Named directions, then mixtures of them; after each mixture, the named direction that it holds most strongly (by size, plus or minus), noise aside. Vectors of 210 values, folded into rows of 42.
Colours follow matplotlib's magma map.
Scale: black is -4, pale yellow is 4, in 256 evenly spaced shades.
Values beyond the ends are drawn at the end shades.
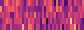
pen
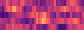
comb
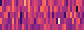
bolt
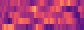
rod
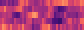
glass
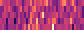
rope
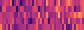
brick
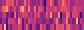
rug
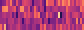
rug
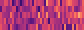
brick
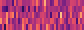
rug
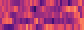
rod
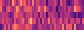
brick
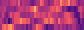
rod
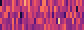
bolt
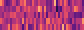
pen
